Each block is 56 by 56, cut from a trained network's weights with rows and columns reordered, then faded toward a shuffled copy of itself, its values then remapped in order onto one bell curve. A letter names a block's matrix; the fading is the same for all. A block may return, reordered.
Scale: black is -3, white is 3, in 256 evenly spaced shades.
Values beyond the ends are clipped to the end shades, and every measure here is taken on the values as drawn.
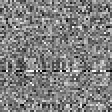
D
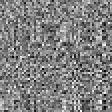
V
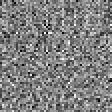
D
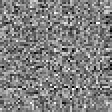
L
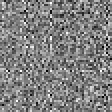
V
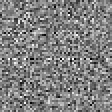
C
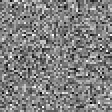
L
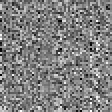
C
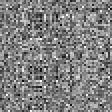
V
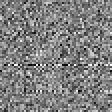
D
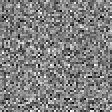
L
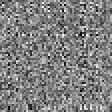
C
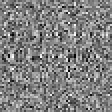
V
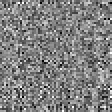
L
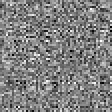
V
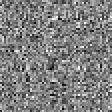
L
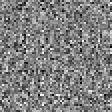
V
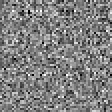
D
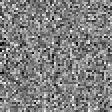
C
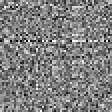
D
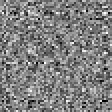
V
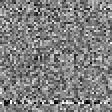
D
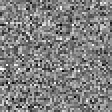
L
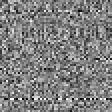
D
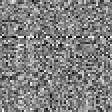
D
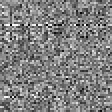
D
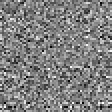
L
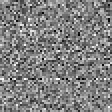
C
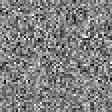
D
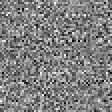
L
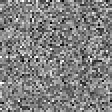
L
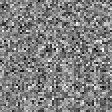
D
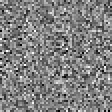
C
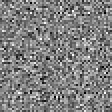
D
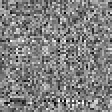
V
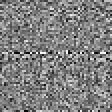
D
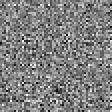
L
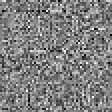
L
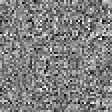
L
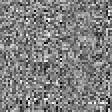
C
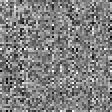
C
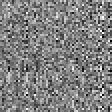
C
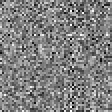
V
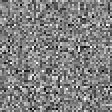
V
